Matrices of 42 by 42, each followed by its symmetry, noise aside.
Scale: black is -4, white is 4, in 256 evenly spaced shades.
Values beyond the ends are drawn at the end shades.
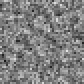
antisymmetric.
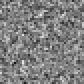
antisymmetric.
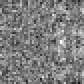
mirrored top to bottom.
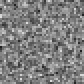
antisymmetric.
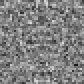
mirrored left to right.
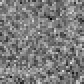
symmetric.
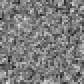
symmetric.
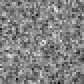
symmetric.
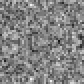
mirrored top to bottom.
